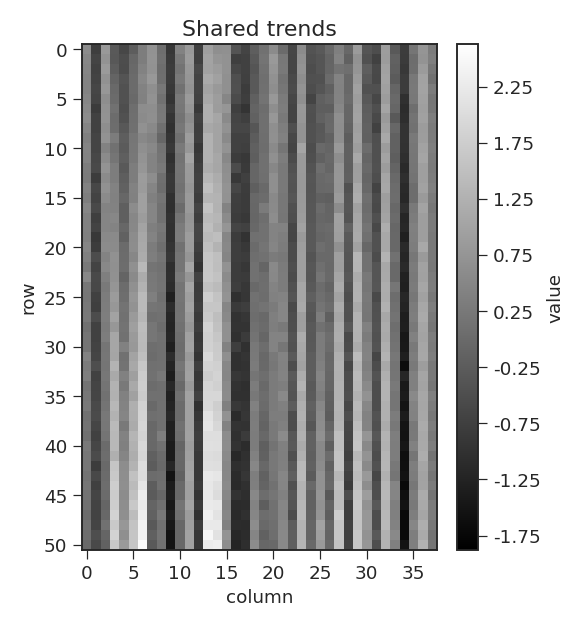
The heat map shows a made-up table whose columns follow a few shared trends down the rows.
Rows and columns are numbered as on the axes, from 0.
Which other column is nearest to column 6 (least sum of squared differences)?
14
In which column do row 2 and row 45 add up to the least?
34
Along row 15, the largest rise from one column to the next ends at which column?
13
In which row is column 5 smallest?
0
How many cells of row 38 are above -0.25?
28
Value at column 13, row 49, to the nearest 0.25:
2.5
